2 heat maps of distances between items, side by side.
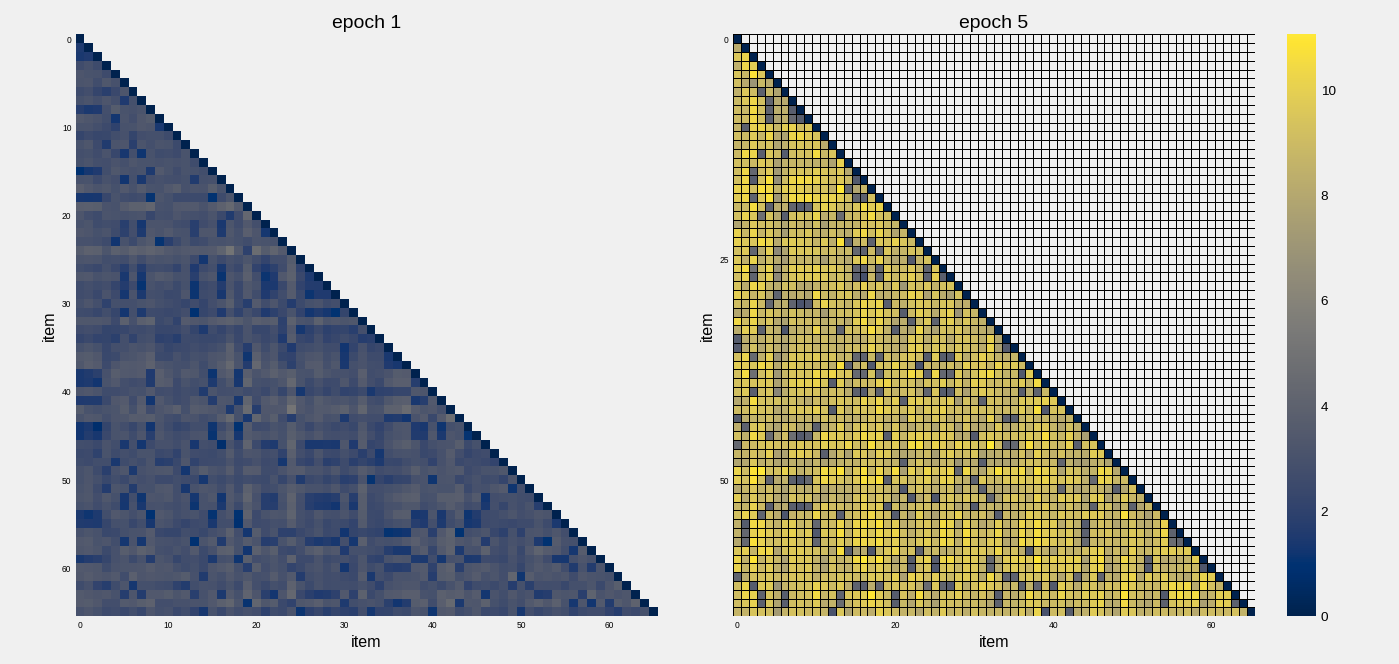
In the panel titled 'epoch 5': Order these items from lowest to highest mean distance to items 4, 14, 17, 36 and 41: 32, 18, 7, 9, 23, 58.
58, 23, 9, 7, 18, 32
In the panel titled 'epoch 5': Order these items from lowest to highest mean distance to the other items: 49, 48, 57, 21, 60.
48, 21, 60, 57, 49
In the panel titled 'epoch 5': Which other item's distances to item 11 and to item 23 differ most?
37
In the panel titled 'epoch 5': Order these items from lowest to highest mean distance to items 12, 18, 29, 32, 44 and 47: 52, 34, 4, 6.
52, 6, 34, 4
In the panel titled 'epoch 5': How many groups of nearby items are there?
12
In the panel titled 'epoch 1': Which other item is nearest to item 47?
34
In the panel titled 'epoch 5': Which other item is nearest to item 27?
16
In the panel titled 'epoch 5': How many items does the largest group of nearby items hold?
11
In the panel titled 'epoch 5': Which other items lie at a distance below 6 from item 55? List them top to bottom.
1, 10, 44, 56, 57
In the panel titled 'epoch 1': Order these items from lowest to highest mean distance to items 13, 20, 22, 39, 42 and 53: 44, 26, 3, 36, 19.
26, 44, 3, 36, 19
